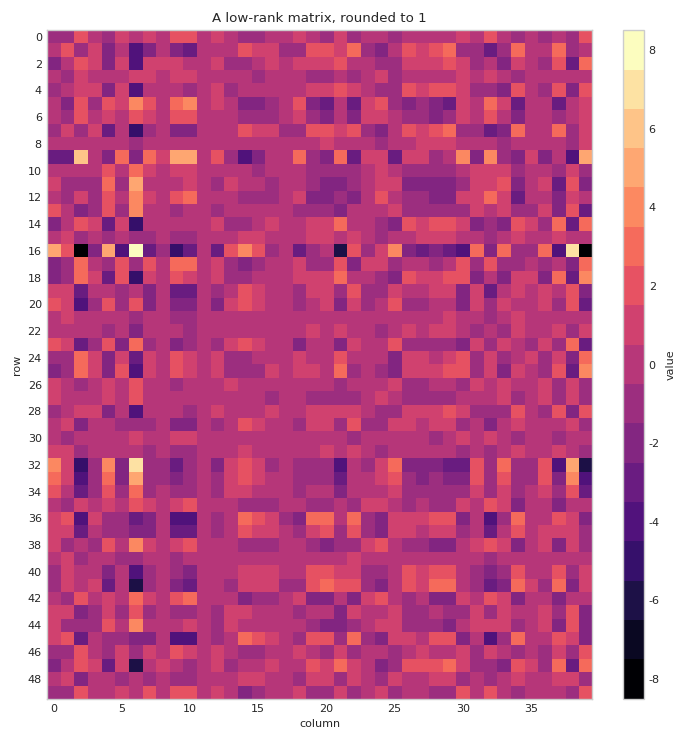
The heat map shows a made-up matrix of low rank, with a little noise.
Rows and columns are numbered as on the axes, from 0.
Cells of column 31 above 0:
15
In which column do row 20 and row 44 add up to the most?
6
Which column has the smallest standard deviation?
11
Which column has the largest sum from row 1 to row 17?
10
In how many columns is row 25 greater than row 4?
11
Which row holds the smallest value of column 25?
9
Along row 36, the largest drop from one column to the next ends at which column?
2
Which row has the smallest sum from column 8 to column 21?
16
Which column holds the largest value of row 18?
39
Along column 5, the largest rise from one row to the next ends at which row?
17
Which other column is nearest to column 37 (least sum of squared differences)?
29
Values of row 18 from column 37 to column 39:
3 -3 4
